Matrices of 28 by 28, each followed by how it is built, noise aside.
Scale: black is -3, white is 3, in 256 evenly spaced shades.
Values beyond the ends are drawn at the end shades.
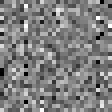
uneven columns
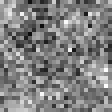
smooth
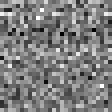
repeating columns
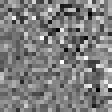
upper triangular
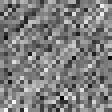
Hankel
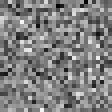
noise
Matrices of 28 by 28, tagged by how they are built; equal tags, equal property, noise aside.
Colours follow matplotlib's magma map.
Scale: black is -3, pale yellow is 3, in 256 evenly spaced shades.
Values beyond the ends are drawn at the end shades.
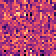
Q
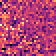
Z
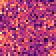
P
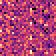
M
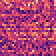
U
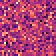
M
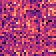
U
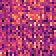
U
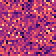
M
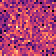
P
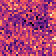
P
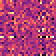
Q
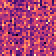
U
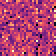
Q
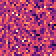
M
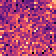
P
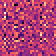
Q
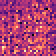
U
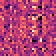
Q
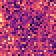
P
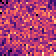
P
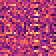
Q
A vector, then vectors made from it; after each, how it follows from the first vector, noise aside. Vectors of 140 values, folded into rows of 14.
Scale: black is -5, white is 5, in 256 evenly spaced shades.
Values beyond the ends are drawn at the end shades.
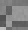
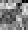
reversed, negated, scaled up.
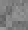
shrunk.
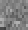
negated, partly zeroed.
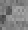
partly zeroed.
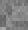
shrunk.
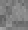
shrunk.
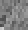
partly zeroed.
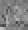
partly zeroed.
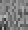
sign-scrambled.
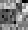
reversed, negated, scaled up.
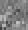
negated, partly zeroed.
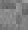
reversed, shrunk.
